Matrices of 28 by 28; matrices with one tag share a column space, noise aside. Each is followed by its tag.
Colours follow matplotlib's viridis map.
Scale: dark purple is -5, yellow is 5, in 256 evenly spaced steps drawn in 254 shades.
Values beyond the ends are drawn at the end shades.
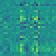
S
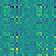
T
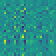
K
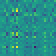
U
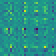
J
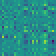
K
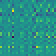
U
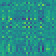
S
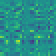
K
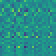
U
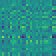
K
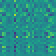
U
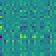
K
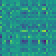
K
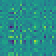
K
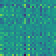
T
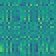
S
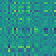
J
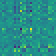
J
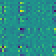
J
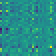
J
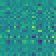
K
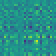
K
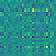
U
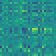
J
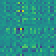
J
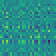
K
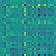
T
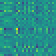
J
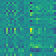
J
